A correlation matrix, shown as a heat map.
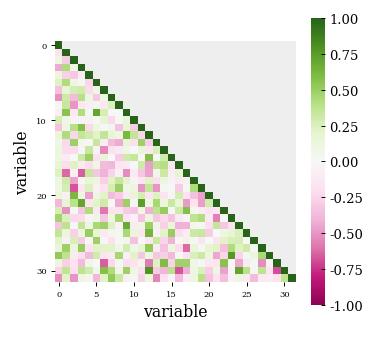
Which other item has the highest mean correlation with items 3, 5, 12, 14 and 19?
9
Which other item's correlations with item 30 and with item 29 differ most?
12
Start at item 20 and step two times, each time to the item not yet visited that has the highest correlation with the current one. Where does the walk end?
13
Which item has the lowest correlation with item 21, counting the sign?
23
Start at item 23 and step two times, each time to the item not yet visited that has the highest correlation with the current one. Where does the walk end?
0
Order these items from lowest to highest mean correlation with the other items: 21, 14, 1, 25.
14, 21, 1, 25
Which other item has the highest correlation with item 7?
31
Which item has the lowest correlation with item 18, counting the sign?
2
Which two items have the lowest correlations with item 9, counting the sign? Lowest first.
17, 22
